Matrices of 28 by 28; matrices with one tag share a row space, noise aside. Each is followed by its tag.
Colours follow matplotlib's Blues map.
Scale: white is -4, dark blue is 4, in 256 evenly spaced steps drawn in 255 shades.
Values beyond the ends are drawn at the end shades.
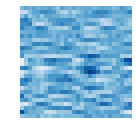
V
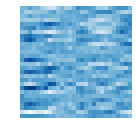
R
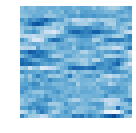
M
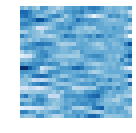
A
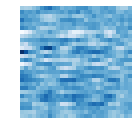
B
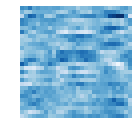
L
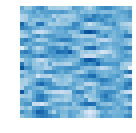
V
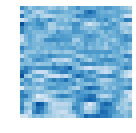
V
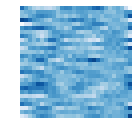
A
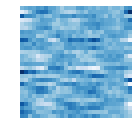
A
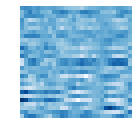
L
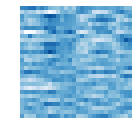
R
